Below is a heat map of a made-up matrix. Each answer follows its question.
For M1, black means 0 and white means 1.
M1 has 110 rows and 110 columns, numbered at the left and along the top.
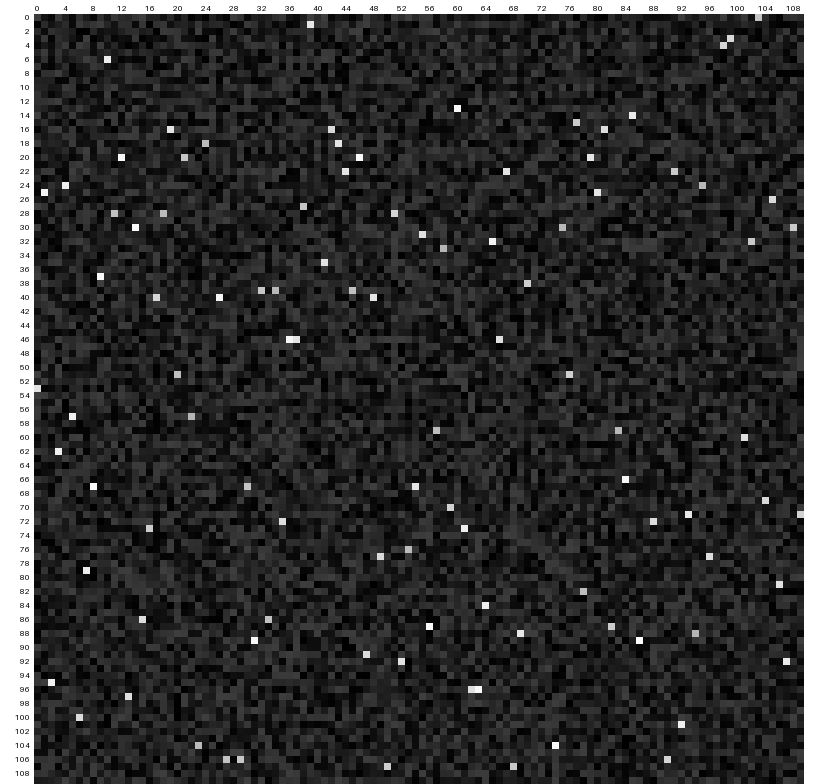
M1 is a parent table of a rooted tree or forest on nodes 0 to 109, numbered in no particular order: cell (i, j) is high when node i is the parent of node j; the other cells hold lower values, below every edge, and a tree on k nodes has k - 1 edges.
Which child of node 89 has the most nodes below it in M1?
86
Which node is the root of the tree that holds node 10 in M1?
100
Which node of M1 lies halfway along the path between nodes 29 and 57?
38
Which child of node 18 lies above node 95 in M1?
24
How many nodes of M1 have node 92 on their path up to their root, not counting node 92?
4
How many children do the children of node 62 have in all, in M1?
1
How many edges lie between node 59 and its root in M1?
7
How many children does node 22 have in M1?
3
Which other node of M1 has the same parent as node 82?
56
